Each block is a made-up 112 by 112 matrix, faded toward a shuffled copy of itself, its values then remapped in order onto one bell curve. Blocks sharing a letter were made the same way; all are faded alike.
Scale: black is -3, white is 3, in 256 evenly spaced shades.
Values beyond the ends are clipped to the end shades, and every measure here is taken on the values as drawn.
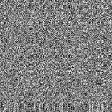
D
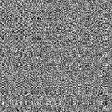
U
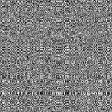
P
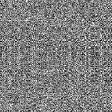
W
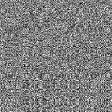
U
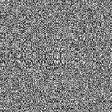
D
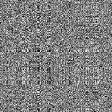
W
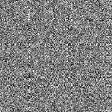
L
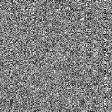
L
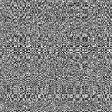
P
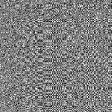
P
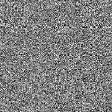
L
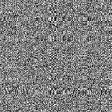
U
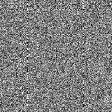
L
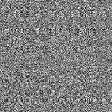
D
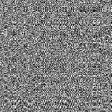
D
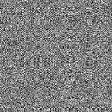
D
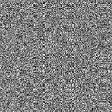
U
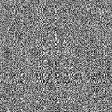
D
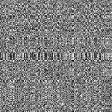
P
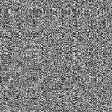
D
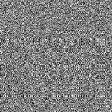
D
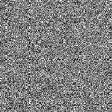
L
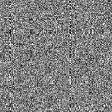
L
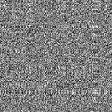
D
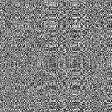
P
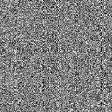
L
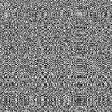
P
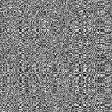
P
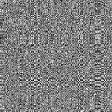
P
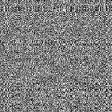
U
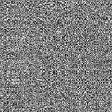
D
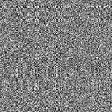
U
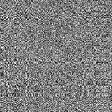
D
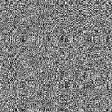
D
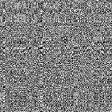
W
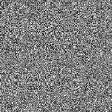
L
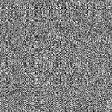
W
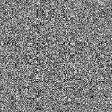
L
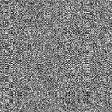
D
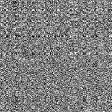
D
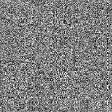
L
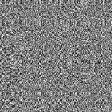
D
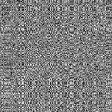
P
